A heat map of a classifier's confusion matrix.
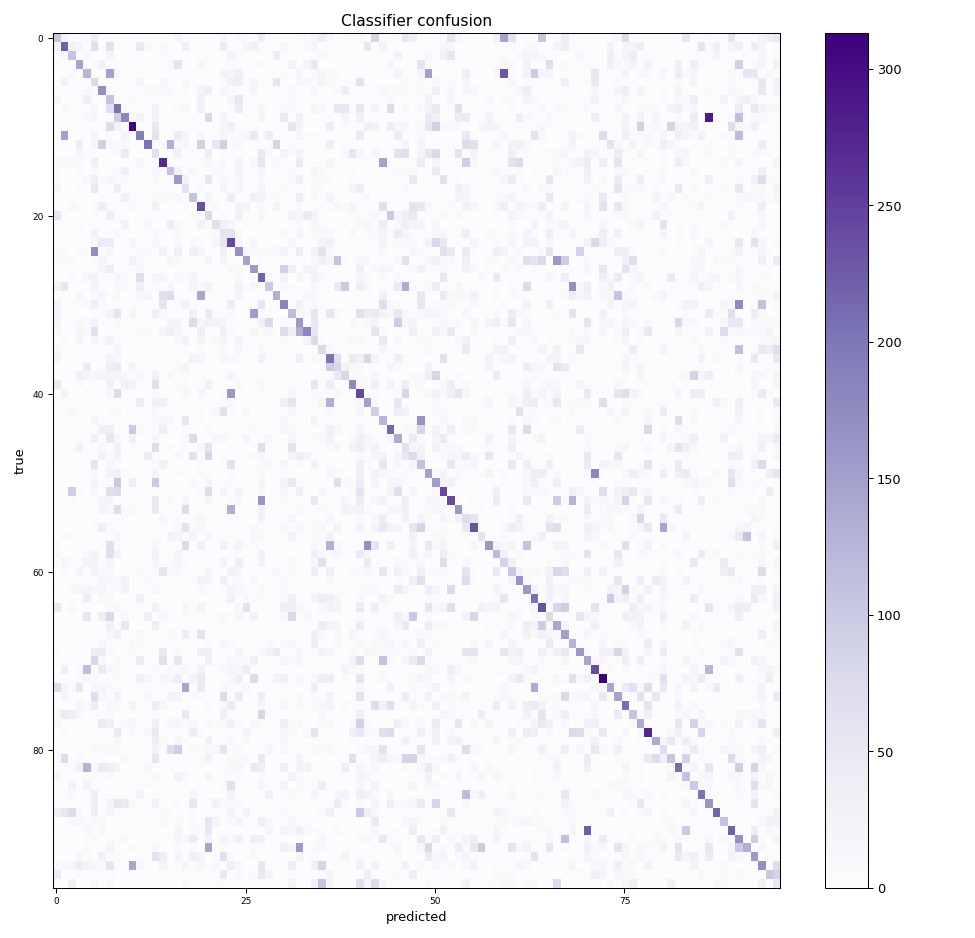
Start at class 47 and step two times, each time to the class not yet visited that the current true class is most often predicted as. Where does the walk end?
44
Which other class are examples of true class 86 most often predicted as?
50
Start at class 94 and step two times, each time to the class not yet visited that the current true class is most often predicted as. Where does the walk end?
35
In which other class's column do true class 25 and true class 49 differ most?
71
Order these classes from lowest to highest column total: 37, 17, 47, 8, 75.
37, 17, 47, 8, 75
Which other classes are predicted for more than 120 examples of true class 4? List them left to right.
7, 49, 59
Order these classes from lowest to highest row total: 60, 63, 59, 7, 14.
7, 59, 63, 60, 14
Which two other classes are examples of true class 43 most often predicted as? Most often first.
48, 82
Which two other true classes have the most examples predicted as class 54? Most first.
85, 14
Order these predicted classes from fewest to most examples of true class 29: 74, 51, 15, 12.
12, 51, 15, 74
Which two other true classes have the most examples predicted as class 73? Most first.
63, 12
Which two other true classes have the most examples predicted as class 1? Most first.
11, 81
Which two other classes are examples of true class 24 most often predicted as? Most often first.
5, 69
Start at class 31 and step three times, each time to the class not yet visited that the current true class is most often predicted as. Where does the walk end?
90
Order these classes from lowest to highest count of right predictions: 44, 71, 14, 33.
33, 44, 71, 14
